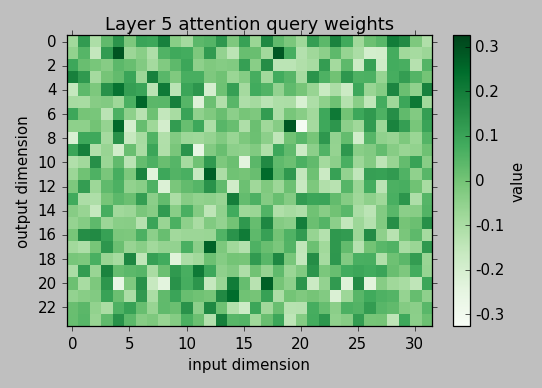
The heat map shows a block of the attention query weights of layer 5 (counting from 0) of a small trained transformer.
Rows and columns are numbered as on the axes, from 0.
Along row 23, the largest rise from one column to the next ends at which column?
13
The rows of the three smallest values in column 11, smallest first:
9, 5, 11
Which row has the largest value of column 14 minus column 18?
21
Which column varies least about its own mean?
16
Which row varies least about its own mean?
14
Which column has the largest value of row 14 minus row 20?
8
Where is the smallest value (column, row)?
20, 7
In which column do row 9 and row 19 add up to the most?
1
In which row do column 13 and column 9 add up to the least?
18
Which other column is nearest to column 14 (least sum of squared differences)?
6
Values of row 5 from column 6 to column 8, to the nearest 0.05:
0.25 0.05 0.05
